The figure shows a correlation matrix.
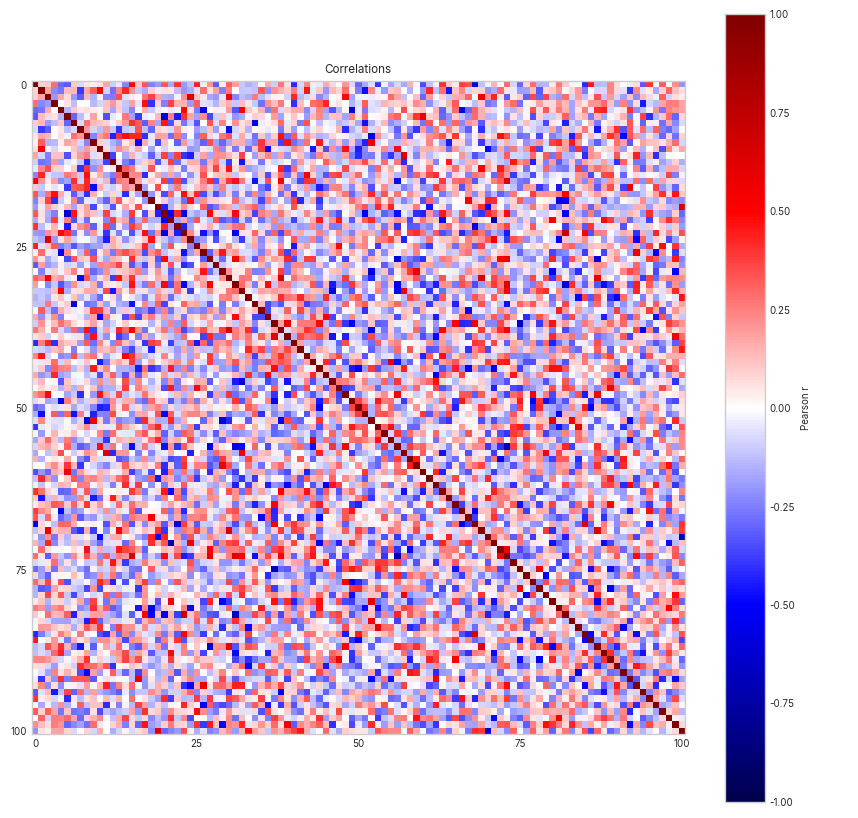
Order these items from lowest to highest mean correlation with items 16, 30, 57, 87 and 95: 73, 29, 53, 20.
53, 20, 73, 29
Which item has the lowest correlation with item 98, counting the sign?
71
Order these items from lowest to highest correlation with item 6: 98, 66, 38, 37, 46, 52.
66, 52, 46, 37, 98, 38
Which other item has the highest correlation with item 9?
52
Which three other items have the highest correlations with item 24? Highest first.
2, 71, 18
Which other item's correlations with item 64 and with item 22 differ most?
12
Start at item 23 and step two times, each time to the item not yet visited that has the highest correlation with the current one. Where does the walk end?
17
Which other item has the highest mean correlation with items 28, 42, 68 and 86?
37
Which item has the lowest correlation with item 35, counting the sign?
67
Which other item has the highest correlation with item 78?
75
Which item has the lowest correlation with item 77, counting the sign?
49
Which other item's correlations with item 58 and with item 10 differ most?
84
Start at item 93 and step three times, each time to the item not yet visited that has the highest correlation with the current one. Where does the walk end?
59
